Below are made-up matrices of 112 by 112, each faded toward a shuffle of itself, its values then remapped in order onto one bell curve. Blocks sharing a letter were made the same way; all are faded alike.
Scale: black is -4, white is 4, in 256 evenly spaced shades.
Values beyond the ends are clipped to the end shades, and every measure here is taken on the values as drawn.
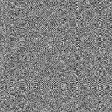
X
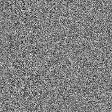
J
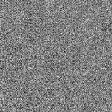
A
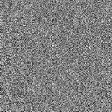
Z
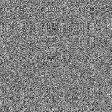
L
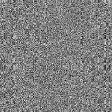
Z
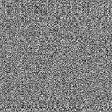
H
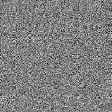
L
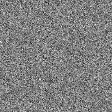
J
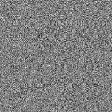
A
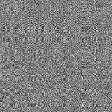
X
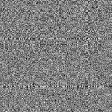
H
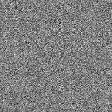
A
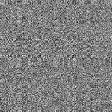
H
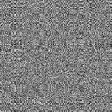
X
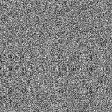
A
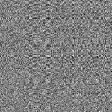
X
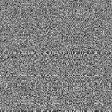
H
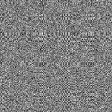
X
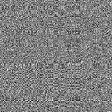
X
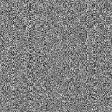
Z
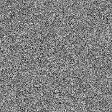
J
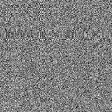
L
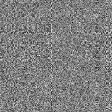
L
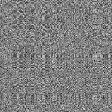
X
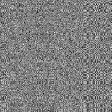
X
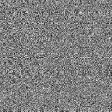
L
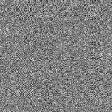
H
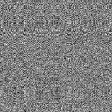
X
